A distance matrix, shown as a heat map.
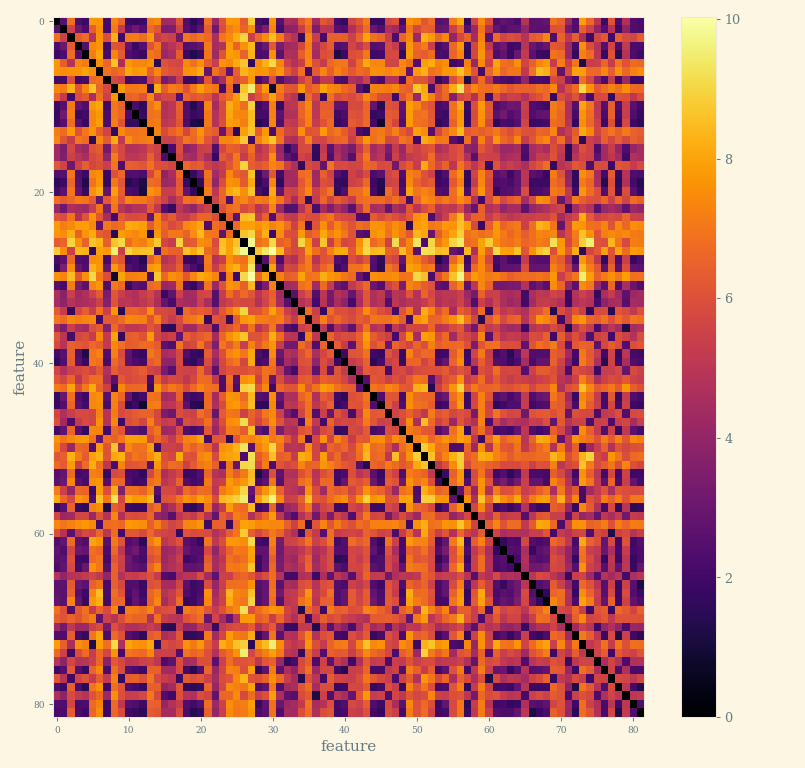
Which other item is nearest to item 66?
81
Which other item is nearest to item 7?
57
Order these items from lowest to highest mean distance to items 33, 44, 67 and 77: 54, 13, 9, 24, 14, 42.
54, 9, 42, 14, 13, 24
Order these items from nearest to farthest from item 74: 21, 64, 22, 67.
22, 64, 21, 67
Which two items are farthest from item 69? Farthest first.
26, 51
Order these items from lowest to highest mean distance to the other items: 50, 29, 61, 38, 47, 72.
72, 61, 29, 47, 38, 50
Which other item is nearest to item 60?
77
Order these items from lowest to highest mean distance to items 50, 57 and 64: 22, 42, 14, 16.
22, 16, 14, 42
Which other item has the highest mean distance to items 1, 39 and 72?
27
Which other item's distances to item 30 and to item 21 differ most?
8
